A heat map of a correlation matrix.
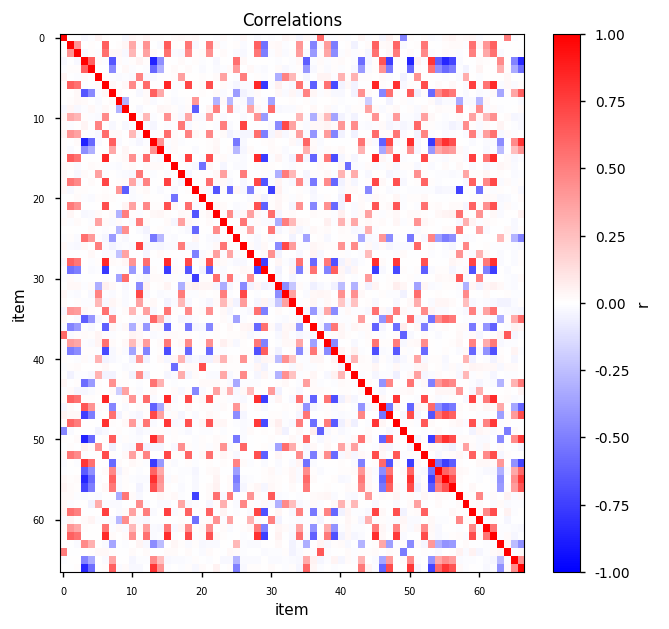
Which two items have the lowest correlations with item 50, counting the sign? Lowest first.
3, 53
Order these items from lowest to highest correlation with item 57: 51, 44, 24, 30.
51, 44, 24, 30
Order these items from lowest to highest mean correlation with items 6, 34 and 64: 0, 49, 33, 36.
36, 49, 33, 0
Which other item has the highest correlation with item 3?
53
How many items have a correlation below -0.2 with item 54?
6
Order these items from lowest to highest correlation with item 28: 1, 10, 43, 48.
43, 10, 1, 48
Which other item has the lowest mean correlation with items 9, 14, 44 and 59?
19
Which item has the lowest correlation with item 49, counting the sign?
37
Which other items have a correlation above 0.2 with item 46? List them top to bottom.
3, 4, 25, 53, 63
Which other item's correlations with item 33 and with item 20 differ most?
41
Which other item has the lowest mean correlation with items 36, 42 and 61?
31
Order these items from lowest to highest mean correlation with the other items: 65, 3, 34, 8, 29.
29, 3, 8, 65, 34
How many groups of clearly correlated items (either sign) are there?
6
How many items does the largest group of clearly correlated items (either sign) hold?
20
